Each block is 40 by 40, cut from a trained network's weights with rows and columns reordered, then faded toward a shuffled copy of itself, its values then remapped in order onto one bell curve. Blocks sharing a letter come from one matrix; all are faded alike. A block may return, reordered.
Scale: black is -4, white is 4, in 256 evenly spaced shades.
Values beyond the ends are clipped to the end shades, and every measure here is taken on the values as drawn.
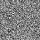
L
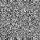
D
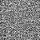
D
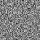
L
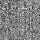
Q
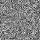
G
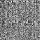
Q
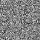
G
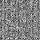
Q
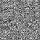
D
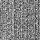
Q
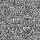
L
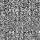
Q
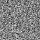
L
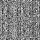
Q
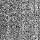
Q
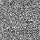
D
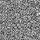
D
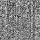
Q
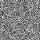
D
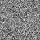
L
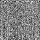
Q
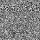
G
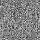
D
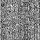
Q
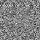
D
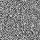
L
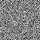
L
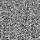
G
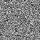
L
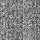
Q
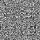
D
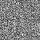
L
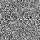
D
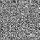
D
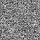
D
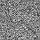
G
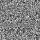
G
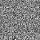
G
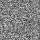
D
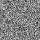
L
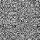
D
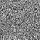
D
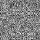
D
